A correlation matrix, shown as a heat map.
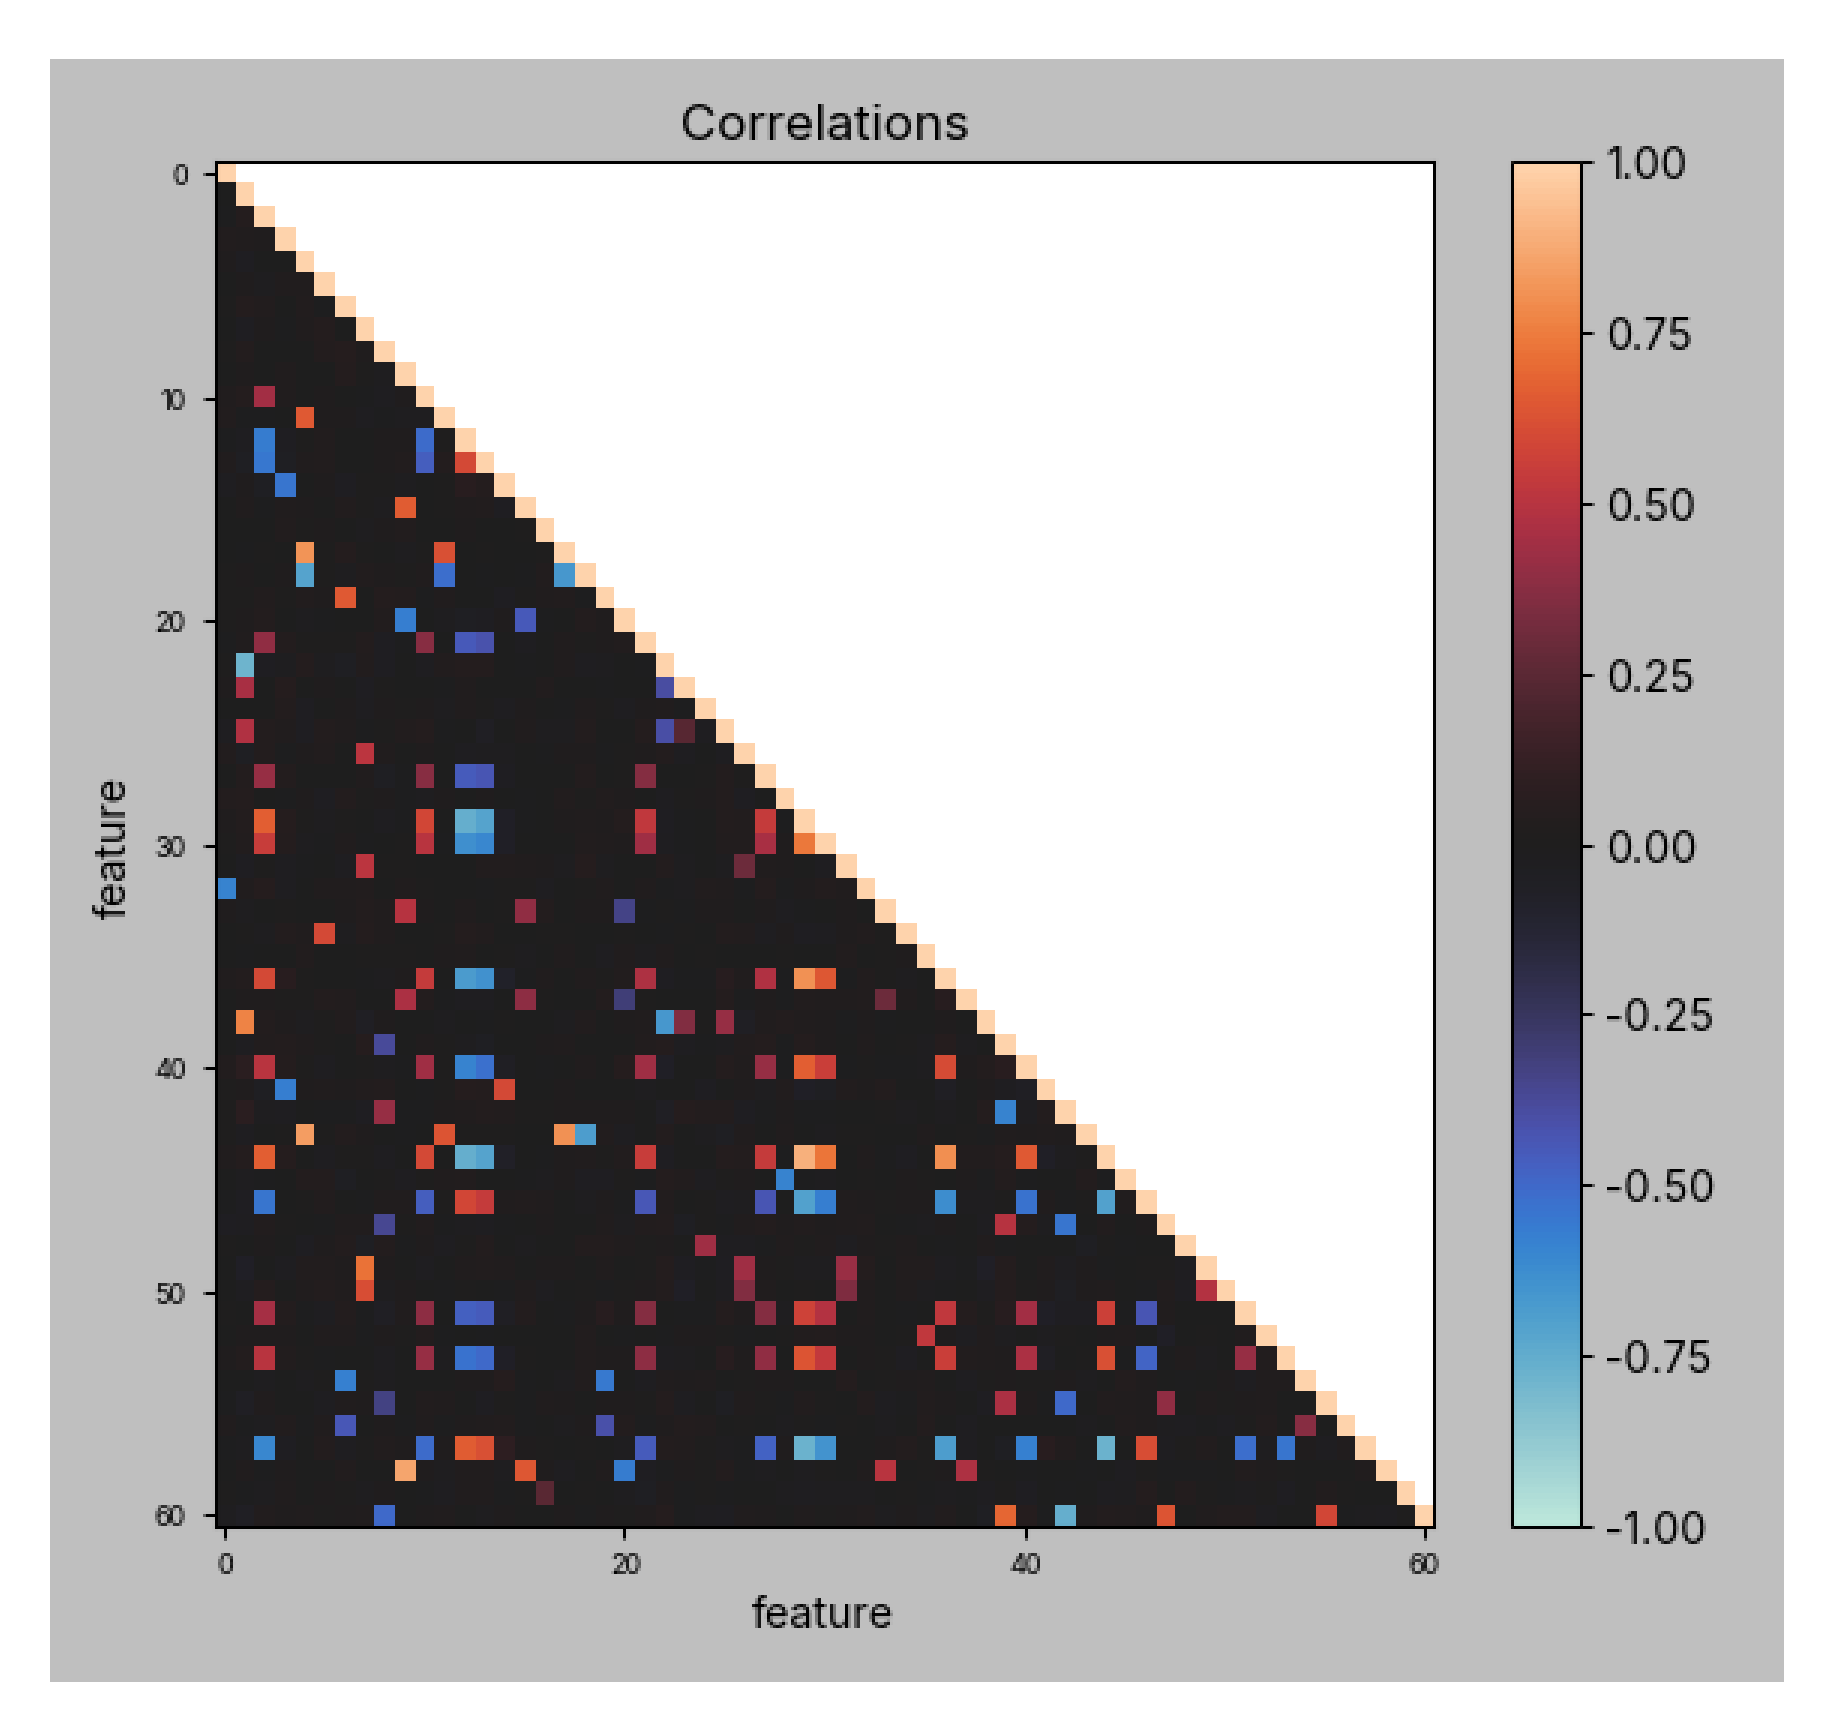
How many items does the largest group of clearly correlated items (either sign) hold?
15
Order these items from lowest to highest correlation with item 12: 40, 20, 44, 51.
44, 40, 51, 20
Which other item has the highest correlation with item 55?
60
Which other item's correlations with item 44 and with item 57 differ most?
29
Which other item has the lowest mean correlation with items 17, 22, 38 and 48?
18
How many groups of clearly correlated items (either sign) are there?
14
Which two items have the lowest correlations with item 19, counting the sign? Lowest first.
54, 56
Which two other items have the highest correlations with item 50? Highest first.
7, 49
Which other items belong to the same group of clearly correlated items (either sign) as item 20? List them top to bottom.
9, 15, 33, 37, 58
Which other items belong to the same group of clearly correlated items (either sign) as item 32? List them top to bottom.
0
